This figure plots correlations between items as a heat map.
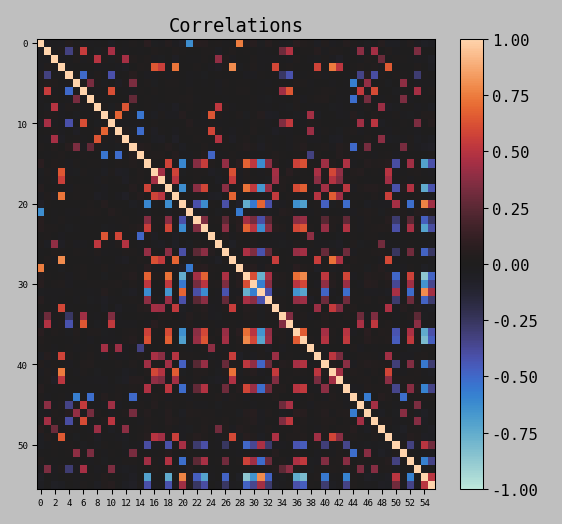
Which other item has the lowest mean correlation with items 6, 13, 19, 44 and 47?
4
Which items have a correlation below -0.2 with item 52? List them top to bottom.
20, 31, 50, 54, 55
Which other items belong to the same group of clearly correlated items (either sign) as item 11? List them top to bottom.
9, 14, 24, 38
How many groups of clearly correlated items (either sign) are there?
7
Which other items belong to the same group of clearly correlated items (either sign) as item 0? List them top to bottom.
21, 28
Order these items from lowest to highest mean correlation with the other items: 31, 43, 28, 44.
31, 44, 28, 43
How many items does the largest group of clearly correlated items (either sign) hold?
18
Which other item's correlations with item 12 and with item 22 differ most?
8
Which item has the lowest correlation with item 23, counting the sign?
54
